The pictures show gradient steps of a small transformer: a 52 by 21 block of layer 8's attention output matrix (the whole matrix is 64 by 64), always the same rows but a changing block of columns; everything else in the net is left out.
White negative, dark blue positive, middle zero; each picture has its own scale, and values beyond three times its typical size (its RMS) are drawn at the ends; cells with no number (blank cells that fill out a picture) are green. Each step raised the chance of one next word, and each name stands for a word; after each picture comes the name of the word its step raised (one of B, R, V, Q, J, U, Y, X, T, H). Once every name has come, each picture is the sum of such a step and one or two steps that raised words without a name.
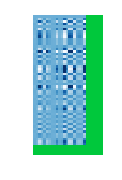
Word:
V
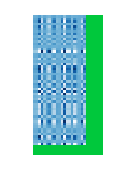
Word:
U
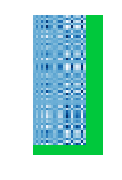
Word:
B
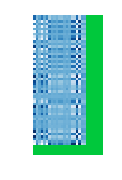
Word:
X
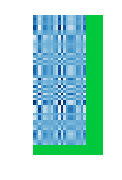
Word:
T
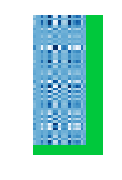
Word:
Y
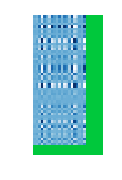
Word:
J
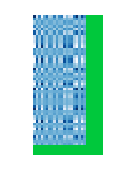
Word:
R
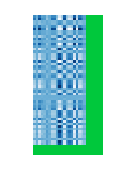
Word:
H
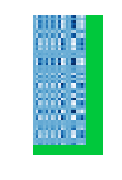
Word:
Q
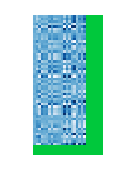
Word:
X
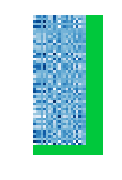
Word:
B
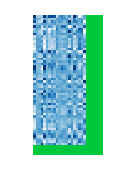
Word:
U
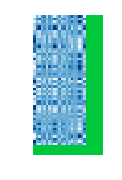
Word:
T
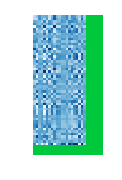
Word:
X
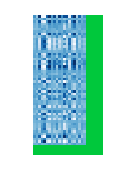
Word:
Q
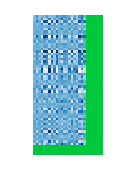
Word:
V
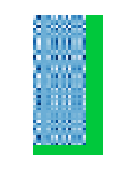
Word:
R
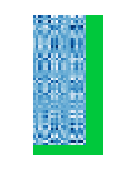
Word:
B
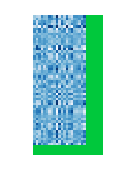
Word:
Y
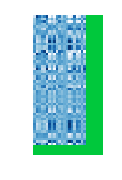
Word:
V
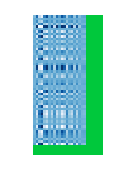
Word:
B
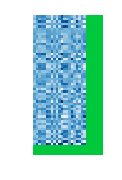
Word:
B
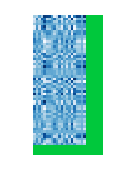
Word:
T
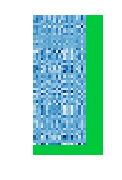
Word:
U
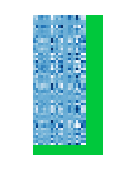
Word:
J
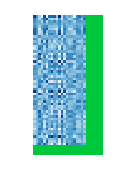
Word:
H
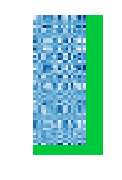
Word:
J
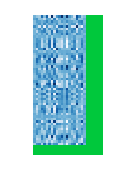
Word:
R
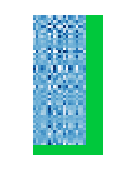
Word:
V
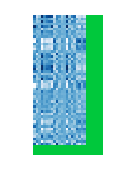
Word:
J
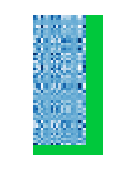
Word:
J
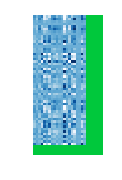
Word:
H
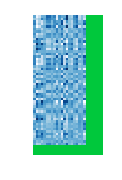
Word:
Q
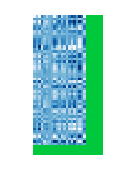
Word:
Y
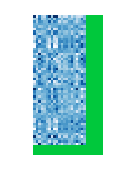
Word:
R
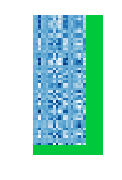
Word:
Q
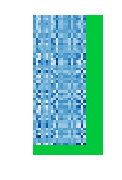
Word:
Q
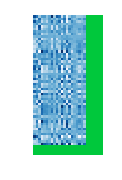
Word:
U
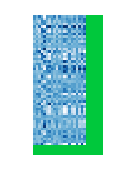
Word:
U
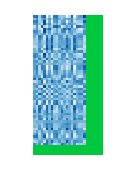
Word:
T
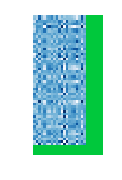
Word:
B
